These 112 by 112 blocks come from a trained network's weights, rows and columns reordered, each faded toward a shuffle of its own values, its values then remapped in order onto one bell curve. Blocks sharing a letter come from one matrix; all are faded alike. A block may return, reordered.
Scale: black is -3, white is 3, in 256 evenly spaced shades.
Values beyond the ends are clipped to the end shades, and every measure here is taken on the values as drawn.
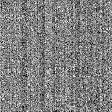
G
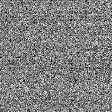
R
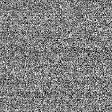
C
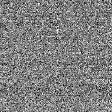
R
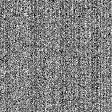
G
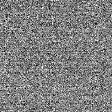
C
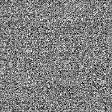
R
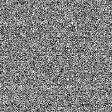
R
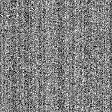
G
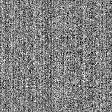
G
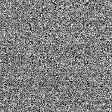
R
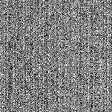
G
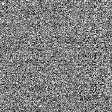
R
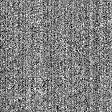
G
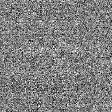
R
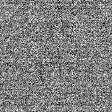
C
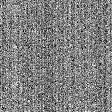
G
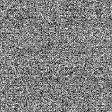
C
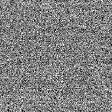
R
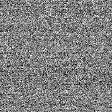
C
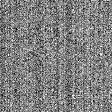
G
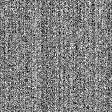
G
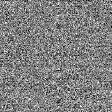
R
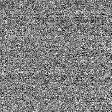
C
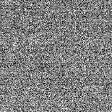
C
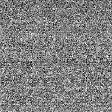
C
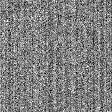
G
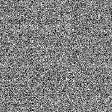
R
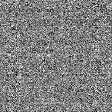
R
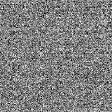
C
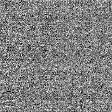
C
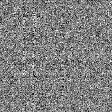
R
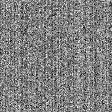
G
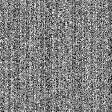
G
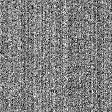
G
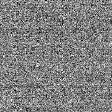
C
